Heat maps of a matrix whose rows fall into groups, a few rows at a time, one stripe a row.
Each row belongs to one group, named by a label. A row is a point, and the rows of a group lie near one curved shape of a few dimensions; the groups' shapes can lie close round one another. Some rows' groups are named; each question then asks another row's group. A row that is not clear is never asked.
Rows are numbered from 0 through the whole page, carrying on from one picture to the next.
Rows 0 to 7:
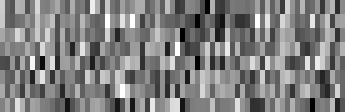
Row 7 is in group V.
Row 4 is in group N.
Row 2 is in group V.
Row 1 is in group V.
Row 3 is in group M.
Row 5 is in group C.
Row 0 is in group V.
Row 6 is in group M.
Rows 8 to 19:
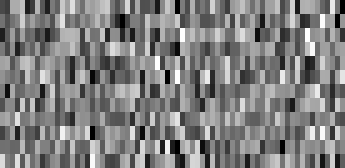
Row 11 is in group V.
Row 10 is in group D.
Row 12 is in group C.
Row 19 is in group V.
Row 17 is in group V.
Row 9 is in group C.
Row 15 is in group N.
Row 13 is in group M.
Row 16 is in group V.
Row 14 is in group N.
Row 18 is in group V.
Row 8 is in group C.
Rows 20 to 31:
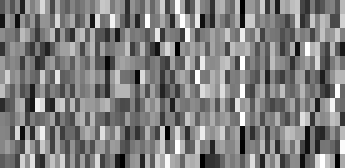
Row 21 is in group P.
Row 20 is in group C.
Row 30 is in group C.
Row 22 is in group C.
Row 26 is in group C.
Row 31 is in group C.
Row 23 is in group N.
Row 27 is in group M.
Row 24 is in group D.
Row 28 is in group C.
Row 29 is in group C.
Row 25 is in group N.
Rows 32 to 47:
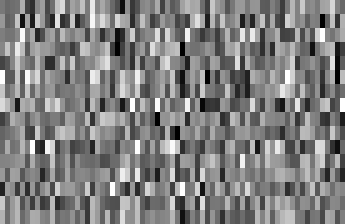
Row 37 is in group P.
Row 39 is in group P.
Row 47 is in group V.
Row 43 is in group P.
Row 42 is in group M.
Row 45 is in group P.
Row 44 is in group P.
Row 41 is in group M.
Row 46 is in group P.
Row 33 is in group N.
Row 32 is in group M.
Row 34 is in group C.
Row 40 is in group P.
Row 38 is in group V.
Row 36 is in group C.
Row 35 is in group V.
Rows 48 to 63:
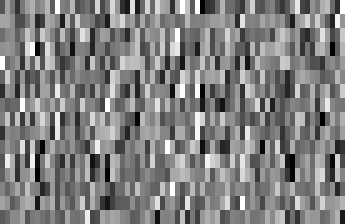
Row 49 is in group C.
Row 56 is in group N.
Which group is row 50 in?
M
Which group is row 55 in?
V
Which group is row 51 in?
M
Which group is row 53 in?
N
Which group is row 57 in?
P
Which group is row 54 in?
P
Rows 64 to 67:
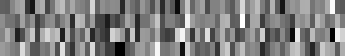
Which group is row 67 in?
C
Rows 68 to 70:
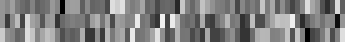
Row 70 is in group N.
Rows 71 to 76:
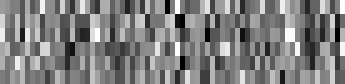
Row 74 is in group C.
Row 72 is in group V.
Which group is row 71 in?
M
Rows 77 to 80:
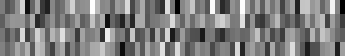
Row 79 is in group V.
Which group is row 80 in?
C
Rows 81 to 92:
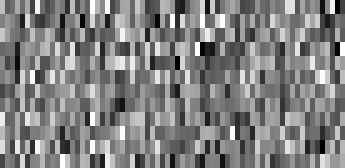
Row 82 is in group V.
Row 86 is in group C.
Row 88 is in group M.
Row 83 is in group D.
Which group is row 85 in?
V
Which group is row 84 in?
P
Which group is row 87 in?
M
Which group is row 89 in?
P
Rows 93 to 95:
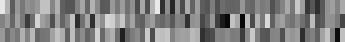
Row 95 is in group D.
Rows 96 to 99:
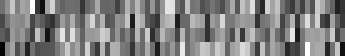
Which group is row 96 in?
M
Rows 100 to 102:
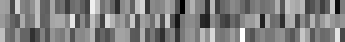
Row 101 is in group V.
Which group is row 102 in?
C
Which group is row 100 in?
V
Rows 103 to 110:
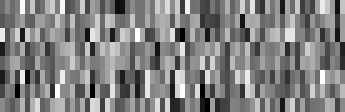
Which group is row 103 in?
C
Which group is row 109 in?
P
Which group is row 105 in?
P
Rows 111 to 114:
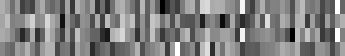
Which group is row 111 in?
C
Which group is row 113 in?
C
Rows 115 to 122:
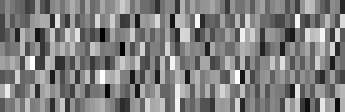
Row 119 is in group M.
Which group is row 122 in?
C
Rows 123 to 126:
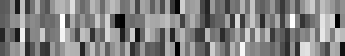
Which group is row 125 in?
V
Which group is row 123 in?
V
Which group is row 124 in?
C
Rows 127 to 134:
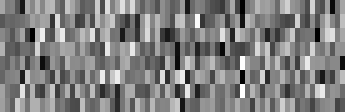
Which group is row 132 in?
C
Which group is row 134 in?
V
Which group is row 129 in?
M
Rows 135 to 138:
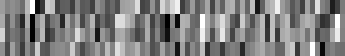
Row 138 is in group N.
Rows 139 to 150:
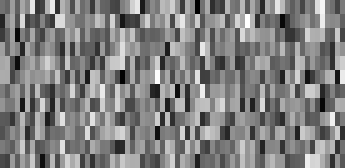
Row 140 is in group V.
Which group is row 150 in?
N
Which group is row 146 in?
C
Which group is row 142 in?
M
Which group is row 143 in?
N
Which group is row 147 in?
M
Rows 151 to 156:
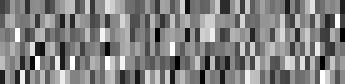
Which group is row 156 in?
V
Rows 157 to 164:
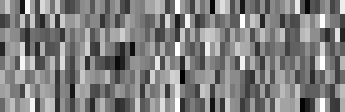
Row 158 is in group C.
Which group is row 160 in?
V
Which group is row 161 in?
C
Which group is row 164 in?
M
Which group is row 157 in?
C
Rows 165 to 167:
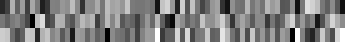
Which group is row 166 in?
M
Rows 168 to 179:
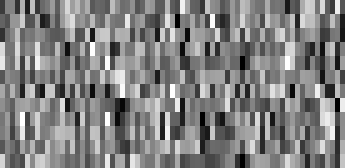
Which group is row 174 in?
M
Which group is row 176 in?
V
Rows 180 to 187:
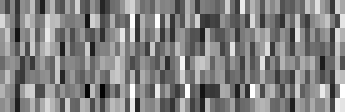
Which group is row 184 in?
C
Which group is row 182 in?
N
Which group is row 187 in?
N
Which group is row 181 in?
P
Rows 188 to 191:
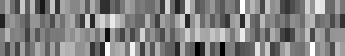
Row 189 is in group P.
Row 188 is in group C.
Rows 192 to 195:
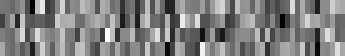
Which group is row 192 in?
M
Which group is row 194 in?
V
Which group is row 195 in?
M
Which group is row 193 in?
V
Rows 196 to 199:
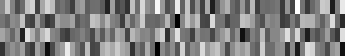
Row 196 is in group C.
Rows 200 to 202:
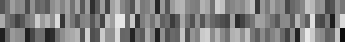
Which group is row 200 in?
V
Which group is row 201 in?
N
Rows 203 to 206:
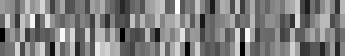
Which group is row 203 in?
C
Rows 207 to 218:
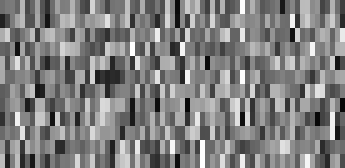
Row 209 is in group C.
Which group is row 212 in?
C
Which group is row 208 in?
C
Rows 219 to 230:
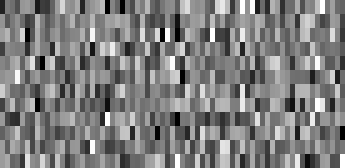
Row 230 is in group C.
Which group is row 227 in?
V
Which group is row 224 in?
V
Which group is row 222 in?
P
